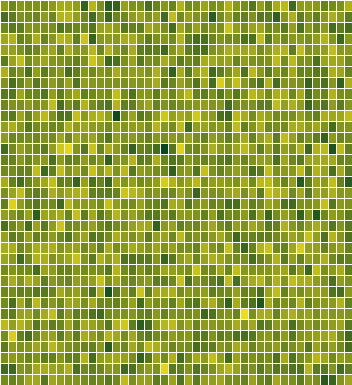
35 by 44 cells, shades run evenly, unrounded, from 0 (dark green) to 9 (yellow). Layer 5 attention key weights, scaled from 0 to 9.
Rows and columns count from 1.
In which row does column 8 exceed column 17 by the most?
14
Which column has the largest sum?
23
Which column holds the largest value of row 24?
10
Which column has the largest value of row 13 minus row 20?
34
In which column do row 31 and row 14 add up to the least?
21
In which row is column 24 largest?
9
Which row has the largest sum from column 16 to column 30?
17
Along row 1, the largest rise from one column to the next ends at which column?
12
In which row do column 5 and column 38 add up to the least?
20
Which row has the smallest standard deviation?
13
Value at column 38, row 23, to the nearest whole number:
8
